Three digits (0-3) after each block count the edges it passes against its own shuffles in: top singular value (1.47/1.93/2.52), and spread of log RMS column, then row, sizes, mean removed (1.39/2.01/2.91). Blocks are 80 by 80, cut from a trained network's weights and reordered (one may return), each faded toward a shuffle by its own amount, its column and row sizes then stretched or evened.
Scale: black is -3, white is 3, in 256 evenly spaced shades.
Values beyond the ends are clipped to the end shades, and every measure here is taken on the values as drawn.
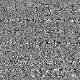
0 1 3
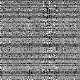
3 3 0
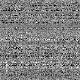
1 2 3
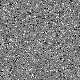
0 0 0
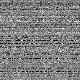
2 0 3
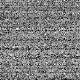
1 2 2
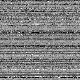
3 0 3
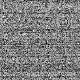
1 2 0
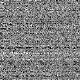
1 2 2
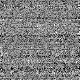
1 2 2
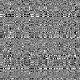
3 1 3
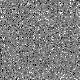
1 1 1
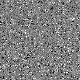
0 1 1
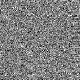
1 0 1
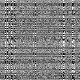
3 3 0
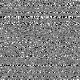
2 0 3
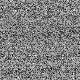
0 0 2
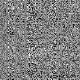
0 3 1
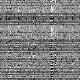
3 3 0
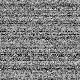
2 0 2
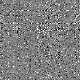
2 2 2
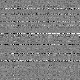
1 1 3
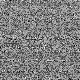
0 0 2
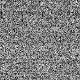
0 2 0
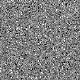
0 2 1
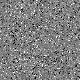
0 1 0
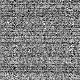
2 2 0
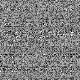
0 2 2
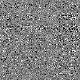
0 2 3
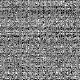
2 3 1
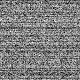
2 0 0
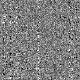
0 2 1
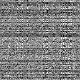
3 3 0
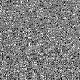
1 0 1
